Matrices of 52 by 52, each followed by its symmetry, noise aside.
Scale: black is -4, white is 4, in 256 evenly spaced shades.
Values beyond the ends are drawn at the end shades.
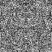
mirrored left to right.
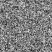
antisymmetric.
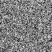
no symmetry.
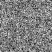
antisymmetric.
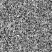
mirrored top to bottom.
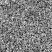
no symmetry.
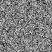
symmetric.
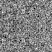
mirrored top to bottom.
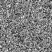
no symmetry.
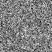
no symmetry.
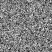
no symmetry.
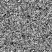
same after a half turn.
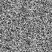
same after a half turn.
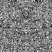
mirrored left to right.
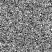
no symmetry.
